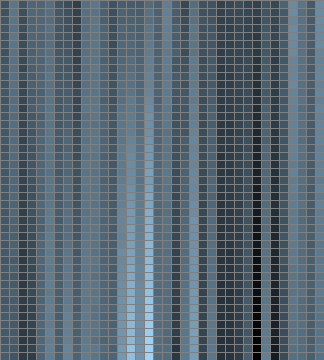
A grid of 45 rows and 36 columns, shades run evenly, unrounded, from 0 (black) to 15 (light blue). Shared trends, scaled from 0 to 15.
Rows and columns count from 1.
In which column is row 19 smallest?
29
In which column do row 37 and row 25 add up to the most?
17
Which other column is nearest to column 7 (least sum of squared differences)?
35
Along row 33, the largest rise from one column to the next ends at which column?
30
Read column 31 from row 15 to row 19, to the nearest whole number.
4 4 4 4 4
